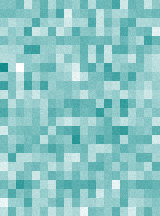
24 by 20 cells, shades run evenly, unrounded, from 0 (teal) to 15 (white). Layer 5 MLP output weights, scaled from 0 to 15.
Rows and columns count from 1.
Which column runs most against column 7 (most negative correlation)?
20
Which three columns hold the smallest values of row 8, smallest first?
1, 14, 12
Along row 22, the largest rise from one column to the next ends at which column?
13
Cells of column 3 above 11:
3
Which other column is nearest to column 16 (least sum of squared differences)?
4
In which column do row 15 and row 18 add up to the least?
15
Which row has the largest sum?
11
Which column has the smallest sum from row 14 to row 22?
10
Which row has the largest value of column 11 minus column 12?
24
